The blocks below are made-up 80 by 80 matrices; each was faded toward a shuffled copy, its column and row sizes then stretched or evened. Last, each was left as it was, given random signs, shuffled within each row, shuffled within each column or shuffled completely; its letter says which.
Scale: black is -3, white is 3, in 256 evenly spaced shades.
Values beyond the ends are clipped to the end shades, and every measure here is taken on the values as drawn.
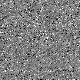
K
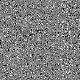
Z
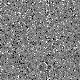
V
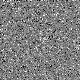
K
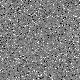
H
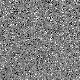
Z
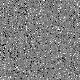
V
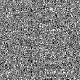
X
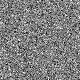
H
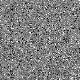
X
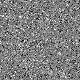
K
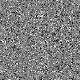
X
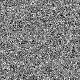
K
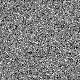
H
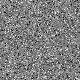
H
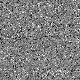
K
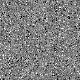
Z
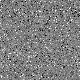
K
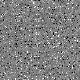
X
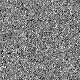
K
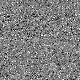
K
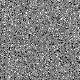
V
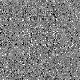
X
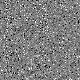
V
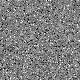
H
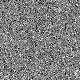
H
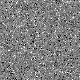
V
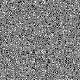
X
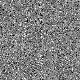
V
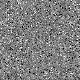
V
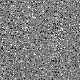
X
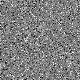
V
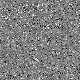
K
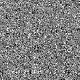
X
